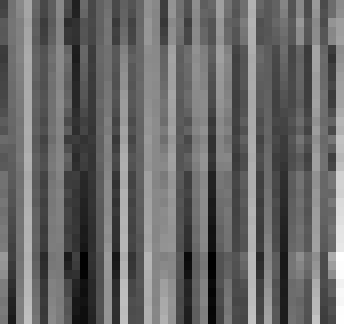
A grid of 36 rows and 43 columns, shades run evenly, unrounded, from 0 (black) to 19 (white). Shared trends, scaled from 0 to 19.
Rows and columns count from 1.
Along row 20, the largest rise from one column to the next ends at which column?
16
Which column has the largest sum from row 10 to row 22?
43
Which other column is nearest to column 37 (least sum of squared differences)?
39
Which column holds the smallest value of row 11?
10
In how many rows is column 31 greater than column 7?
5
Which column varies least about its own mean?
20
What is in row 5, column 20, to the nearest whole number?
10
